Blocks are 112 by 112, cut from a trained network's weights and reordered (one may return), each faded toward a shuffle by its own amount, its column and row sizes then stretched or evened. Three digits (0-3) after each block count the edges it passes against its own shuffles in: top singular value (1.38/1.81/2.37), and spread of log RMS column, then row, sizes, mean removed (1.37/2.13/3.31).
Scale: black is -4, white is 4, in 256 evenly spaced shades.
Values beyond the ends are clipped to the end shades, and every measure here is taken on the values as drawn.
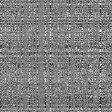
3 3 0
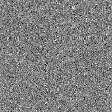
2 1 0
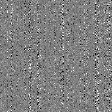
2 3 0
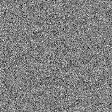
0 1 0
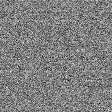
0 0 1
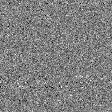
1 0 1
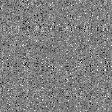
2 2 1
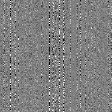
2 3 0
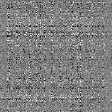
2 3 2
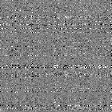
1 2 3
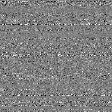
0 1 3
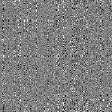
3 3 1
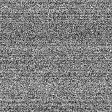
2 1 0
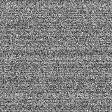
2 1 0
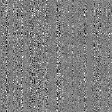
1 3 1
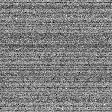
3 0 1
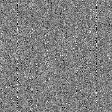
1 2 0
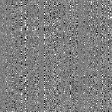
3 3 1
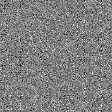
1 2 1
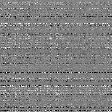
3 2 3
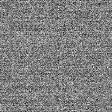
1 2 0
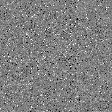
0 1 0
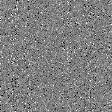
0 2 0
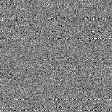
2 1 2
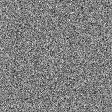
0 0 0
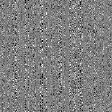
0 3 1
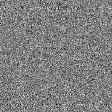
1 0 2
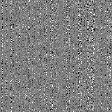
2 3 0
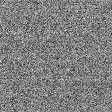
0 0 1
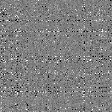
2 2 2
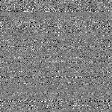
0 1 3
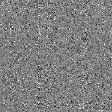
2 2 1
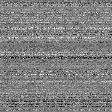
3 0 3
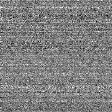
2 1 2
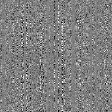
2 3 1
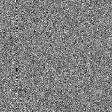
1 1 0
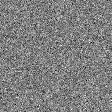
0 0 0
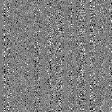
2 3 0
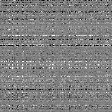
3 2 3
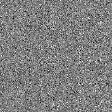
0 2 1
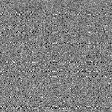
3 0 2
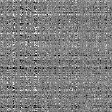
3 3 2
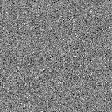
2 0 0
